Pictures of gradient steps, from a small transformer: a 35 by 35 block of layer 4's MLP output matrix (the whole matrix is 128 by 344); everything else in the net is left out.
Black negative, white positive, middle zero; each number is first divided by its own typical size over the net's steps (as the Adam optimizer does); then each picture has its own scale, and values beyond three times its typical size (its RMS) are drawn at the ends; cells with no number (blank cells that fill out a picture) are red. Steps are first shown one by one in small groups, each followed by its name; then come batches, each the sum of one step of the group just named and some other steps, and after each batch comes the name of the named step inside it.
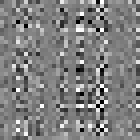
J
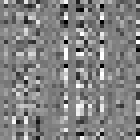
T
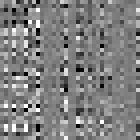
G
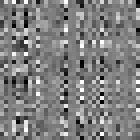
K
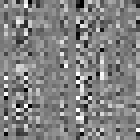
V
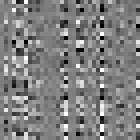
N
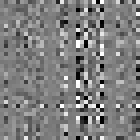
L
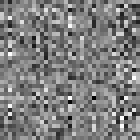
V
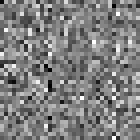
K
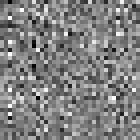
V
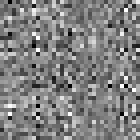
G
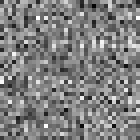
K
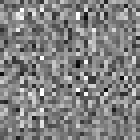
T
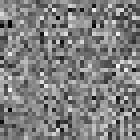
N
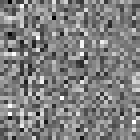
K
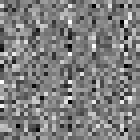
G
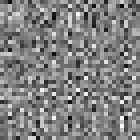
T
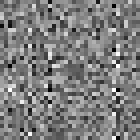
L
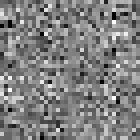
J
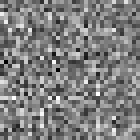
N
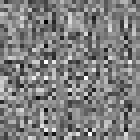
V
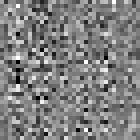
N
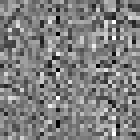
N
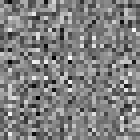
V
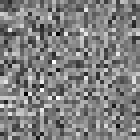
T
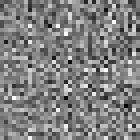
N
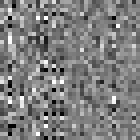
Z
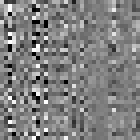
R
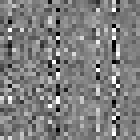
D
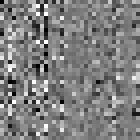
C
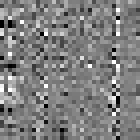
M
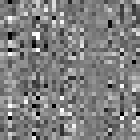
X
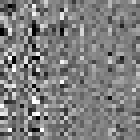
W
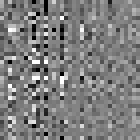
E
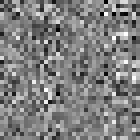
C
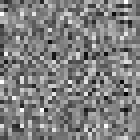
W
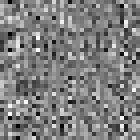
X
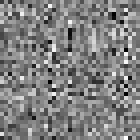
Z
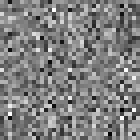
X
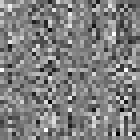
R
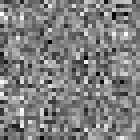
Z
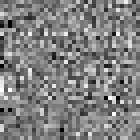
M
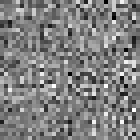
M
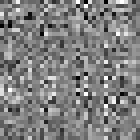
M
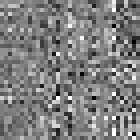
D
